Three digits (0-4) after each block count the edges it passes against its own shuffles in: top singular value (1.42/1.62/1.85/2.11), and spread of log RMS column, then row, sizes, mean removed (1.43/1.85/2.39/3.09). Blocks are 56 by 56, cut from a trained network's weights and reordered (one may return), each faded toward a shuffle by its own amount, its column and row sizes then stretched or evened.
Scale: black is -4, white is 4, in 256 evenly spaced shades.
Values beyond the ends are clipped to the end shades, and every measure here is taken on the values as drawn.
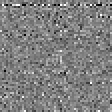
3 1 2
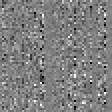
0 4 0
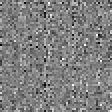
0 3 1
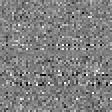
2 1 3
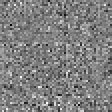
0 1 2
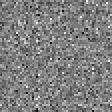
0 1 0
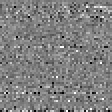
1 0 3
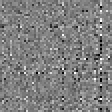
3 2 2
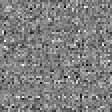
0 1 3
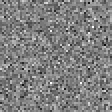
1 0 1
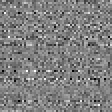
4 0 4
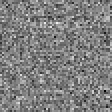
3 0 0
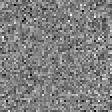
0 2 1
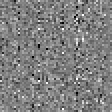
2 3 0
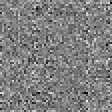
1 2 1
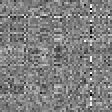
4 2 1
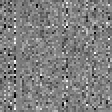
2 4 0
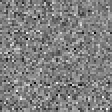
2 1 2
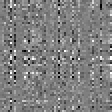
4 4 2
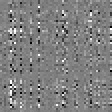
4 4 3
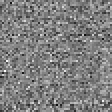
2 0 2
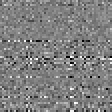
4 1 4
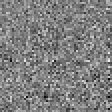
2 1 1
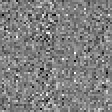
0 3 1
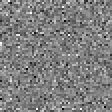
1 1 2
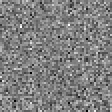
0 1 0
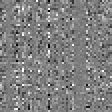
0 4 2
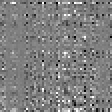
3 4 3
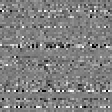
2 0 4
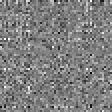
3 2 3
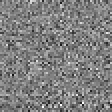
3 1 2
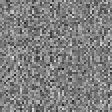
4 2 0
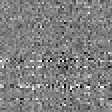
2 1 3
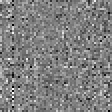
0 3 1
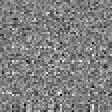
3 1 2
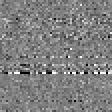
4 0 3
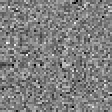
3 1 0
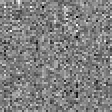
1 2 0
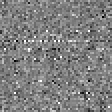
0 1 2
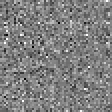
2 3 0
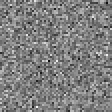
0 0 0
